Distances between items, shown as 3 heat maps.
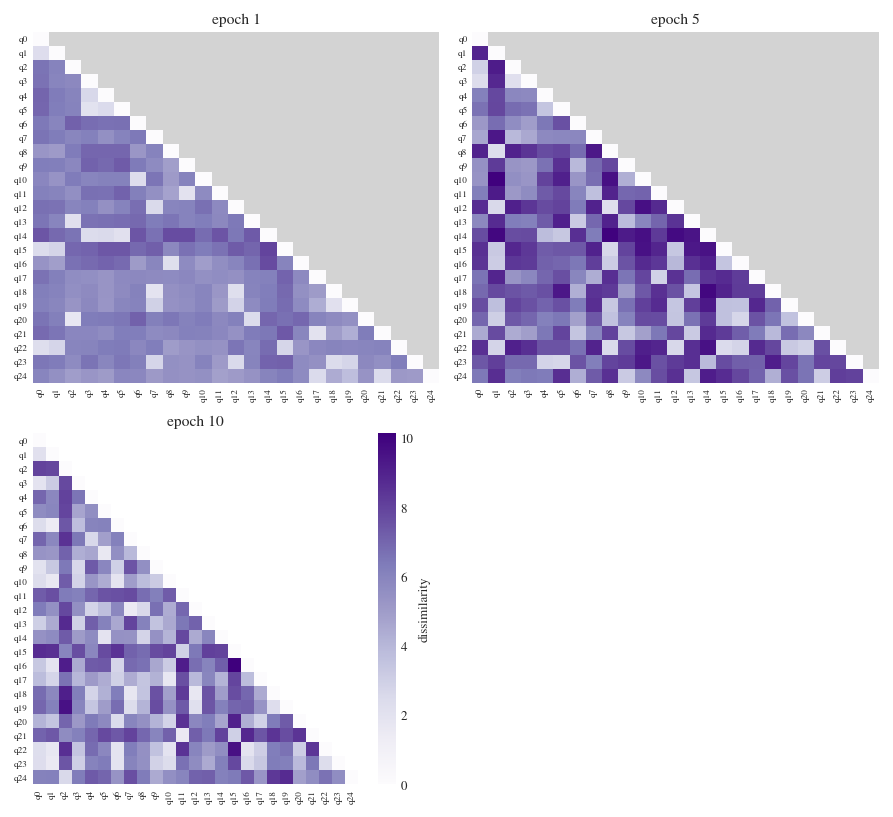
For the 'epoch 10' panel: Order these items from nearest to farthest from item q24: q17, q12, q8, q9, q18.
q9, q17, q8, q12, q18
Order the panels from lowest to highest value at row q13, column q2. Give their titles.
epoch 1, epoch 5, epoch 10
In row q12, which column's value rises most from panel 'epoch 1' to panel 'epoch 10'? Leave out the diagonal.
q23
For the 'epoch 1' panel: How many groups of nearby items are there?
8
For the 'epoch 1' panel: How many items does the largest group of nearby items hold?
5
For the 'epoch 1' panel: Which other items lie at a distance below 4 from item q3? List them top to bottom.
q4, q5, q14
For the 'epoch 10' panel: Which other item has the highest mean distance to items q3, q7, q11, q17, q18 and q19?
q2
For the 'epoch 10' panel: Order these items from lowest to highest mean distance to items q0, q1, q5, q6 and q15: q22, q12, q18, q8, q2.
q22, q8, q12, q18, q2
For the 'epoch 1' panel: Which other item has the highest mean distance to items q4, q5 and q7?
q15
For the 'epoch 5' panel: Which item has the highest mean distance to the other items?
q14
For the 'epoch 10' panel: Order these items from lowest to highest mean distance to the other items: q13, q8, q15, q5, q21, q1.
q1, q8, q5, q13, q21, q15
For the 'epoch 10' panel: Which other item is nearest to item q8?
q5
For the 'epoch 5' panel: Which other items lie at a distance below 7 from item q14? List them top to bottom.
q4, q5, q7, q23
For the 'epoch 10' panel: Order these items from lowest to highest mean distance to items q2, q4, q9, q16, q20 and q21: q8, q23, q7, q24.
q23, q24, q8, q7
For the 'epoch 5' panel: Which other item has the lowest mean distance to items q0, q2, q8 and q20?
q3
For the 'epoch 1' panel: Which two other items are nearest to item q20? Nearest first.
q2, q13
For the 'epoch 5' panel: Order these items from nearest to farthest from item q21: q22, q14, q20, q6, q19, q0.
q6, q0, q20, q19, q22, q14
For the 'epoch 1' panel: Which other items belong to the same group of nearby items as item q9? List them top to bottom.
q11
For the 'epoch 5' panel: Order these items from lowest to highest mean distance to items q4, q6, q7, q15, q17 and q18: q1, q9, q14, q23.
q9, q23, q1, q14
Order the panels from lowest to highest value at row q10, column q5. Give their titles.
epoch 10, epoch 1, epoch 5
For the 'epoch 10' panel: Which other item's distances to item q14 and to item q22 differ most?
q16
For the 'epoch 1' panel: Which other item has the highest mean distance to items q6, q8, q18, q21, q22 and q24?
q14
